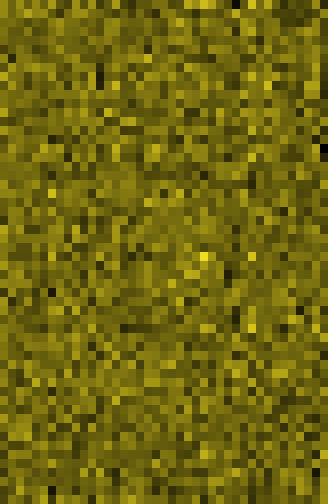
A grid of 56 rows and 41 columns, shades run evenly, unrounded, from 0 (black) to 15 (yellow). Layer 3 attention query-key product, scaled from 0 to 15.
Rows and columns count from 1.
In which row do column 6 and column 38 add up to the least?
13
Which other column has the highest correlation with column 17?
16
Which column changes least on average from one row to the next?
6
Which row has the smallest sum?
55
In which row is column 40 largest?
37
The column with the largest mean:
26
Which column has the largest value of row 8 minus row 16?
40
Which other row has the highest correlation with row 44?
20
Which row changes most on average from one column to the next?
1
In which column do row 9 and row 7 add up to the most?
19
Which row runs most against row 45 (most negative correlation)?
53
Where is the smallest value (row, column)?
17, 41
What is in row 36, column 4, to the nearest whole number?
6
